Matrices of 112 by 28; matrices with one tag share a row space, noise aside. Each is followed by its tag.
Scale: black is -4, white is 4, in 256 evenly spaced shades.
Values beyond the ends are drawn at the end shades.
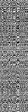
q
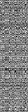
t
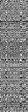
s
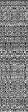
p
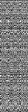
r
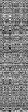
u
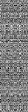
r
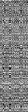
u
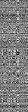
q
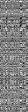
s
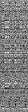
t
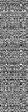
s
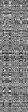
u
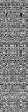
s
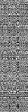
q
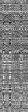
u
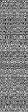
p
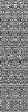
r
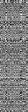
s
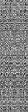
p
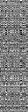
s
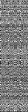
r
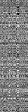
q
